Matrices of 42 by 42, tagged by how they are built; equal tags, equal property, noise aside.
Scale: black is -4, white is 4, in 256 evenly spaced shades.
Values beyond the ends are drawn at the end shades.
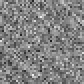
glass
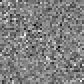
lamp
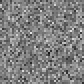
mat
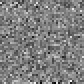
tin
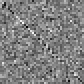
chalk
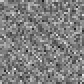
glass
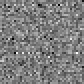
tin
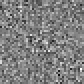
lamp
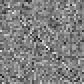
chalk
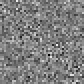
lamp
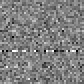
tin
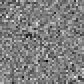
lamp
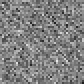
glass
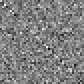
chalk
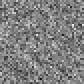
glass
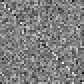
chalk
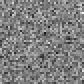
mat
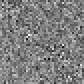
lamp
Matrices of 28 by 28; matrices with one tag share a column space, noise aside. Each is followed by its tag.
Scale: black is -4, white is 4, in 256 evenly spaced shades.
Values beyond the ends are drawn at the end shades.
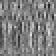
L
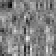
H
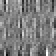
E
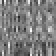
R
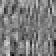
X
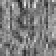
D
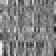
R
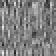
D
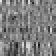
R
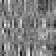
E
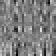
R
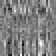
X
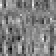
H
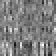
R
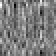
D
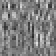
L
